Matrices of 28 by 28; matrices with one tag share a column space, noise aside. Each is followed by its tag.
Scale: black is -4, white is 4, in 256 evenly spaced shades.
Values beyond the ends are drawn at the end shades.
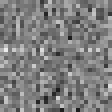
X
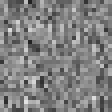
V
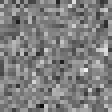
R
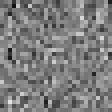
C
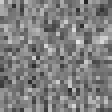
V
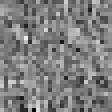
V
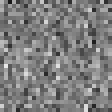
R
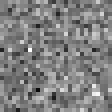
X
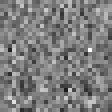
X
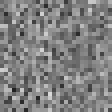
X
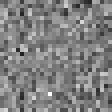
X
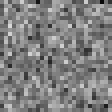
R
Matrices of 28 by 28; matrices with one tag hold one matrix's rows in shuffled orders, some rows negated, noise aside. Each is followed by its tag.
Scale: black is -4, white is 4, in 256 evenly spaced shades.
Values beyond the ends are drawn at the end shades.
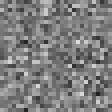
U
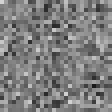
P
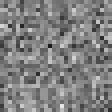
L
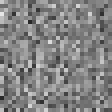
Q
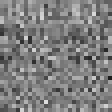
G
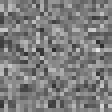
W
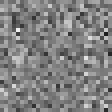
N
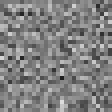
L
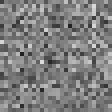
G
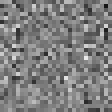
N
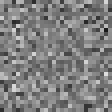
N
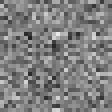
P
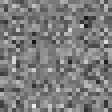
N
